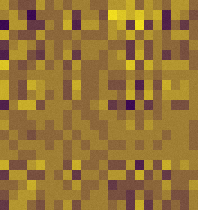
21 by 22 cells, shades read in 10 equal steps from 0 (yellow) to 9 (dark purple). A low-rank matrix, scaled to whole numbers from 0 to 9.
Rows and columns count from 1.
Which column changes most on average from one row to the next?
1
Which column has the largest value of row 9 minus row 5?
16
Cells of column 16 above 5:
5
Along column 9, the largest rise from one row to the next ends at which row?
18
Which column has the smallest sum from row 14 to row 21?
3
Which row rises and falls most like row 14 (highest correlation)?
2
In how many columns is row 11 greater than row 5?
9
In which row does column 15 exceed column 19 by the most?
11
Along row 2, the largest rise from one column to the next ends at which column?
19
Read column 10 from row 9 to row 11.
5 5 5
